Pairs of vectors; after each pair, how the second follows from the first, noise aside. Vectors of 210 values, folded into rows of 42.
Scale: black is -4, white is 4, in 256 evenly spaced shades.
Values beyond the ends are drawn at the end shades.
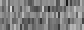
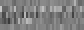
reversed, negated, partly zeroed.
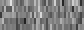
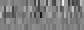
negated, partly zeroed.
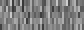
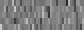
negated, partly zeroed.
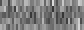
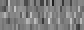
negated, partly zeroed.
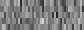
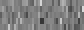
negated, partly zeroed.
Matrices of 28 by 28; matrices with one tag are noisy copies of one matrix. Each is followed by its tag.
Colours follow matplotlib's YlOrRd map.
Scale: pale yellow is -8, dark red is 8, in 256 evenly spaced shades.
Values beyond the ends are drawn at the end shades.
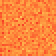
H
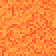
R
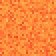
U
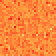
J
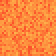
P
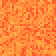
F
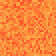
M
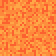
F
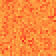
F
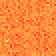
M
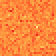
R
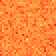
U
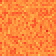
U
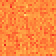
U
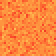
U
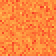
R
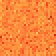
F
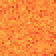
R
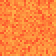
P
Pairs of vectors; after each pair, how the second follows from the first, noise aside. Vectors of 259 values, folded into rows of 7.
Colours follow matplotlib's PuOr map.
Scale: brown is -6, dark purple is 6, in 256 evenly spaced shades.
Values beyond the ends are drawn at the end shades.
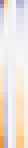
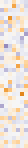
shuffled.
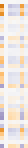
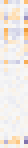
reversed, negated, partly zeroed.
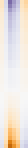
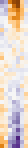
reversed, scaled up.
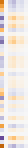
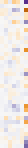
reversed, negated, partly zeroed.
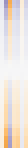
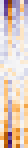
scaled up.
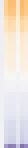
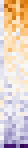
scaled up.
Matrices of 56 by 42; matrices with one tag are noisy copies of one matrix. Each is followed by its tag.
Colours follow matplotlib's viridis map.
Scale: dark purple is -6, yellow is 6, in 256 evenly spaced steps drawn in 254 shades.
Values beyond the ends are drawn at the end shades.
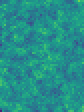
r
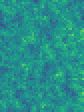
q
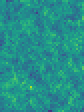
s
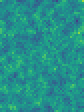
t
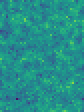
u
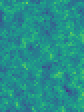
q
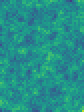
r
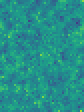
t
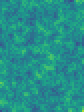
r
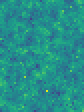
r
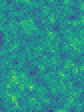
s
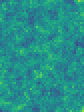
r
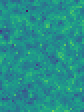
u
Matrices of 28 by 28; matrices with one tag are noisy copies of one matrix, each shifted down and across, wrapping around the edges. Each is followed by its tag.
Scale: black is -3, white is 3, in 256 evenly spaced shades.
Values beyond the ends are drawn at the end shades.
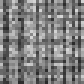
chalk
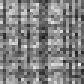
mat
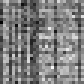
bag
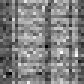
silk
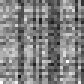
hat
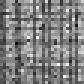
chalk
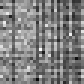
bag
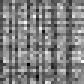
chalk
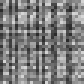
chalk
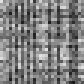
mat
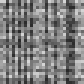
mat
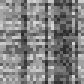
silk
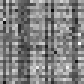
hat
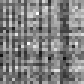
mat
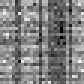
silk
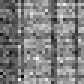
silk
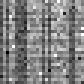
hat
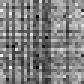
bag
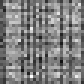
mat
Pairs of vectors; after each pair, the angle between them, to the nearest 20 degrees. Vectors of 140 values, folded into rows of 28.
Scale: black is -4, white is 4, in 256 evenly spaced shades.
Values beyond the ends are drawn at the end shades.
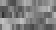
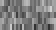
60 degrees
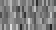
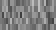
100 degrees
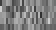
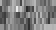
140 degrees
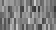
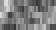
80 degrees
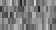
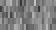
20 degrees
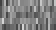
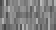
20 degrees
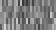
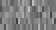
120 degrees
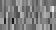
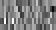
160 degrees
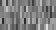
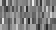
160 degrees
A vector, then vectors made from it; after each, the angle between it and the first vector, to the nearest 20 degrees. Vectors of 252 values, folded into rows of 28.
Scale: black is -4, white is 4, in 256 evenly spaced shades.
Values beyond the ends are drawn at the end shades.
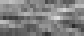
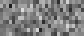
100 degrees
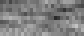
160 degrees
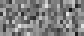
100 degrees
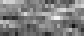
20 degrees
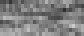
160 degrees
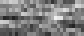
20 degrees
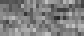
140 degrees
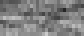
160 degrees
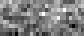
40 degrees
